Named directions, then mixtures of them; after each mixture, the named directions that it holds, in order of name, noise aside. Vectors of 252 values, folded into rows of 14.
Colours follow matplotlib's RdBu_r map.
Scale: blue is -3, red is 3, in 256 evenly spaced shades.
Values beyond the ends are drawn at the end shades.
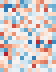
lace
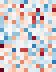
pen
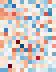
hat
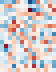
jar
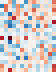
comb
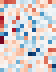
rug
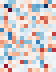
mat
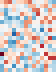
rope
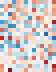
comb.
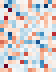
mat.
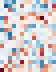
mat, pen.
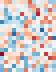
rope.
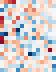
rug.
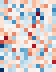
pen.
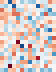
hat.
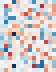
jar, rope.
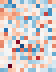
hat.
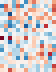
comb.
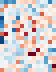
rug.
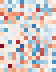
hat, pen.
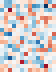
mat.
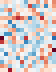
comb, mat, rug.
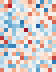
comb, lace, rope.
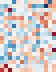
comb, mat.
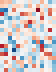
lace, pen, rope.
